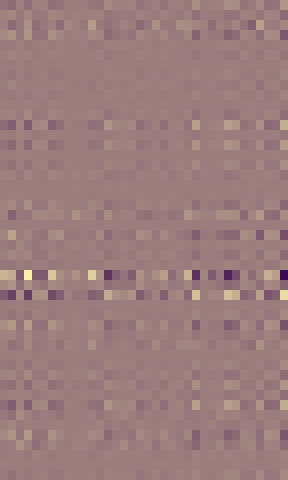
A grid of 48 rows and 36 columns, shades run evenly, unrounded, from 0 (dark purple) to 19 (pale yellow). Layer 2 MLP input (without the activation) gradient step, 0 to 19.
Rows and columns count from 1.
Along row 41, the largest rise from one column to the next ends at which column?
36
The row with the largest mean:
22
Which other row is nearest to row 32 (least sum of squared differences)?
37
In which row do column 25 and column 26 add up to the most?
30
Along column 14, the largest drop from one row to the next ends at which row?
28
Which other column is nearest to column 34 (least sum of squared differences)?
35
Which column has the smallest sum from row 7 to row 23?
2
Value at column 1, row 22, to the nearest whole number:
10
